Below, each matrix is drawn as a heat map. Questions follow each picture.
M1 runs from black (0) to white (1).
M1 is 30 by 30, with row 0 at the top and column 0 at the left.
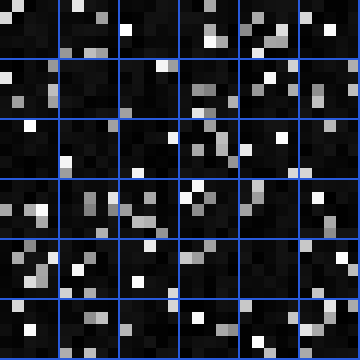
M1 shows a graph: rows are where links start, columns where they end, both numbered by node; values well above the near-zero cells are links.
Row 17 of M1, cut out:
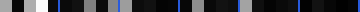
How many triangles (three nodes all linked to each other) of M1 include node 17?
5
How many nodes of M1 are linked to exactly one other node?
1
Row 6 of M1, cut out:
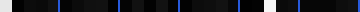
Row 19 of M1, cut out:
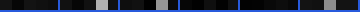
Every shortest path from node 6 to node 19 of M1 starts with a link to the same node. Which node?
node 0
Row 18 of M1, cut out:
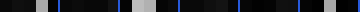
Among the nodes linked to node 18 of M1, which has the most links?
node 27
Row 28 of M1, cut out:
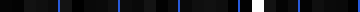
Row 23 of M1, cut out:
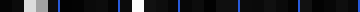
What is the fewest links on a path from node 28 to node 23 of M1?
5
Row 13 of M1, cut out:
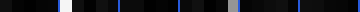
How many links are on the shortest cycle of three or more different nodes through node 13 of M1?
5
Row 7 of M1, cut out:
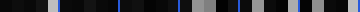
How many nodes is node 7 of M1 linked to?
7
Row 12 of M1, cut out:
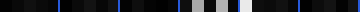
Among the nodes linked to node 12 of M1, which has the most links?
node 16
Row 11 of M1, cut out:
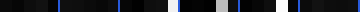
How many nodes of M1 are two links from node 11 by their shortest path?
7
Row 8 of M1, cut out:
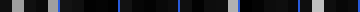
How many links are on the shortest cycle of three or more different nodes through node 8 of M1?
4
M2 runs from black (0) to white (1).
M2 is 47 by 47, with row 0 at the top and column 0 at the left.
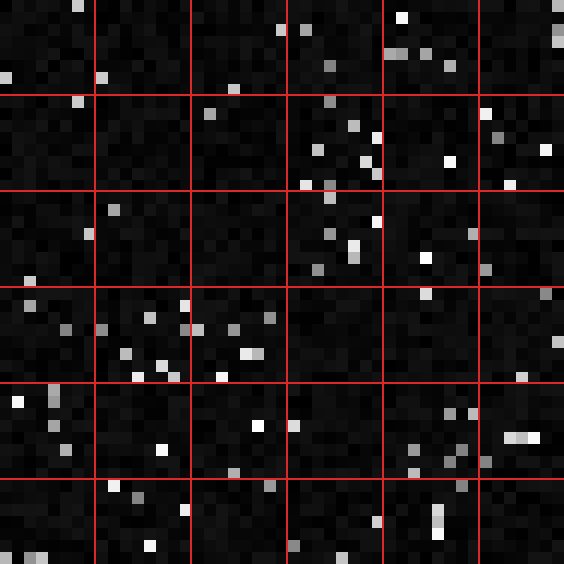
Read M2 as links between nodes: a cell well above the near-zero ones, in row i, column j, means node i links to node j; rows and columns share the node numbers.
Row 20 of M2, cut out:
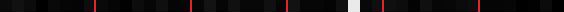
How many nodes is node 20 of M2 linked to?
1
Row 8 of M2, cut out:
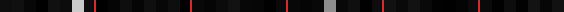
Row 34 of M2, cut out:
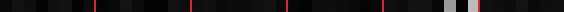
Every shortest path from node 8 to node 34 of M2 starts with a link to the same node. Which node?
node 27
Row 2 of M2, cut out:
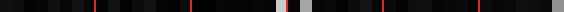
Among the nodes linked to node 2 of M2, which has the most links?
node 46
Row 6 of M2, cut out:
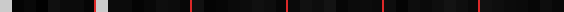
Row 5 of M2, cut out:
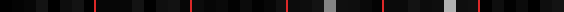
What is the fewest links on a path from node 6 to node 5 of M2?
3
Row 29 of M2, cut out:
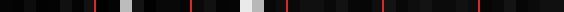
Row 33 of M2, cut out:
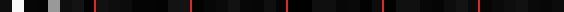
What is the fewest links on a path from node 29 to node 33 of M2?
4
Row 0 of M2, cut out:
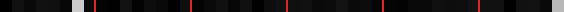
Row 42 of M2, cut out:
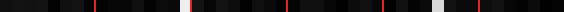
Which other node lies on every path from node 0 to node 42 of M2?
node 15
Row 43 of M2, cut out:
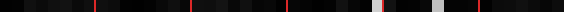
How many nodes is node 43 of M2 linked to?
2
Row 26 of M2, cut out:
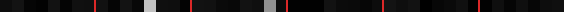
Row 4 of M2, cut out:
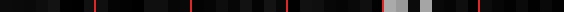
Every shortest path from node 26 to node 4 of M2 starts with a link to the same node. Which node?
node 12
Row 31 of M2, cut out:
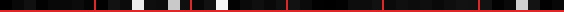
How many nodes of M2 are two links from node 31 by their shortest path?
2
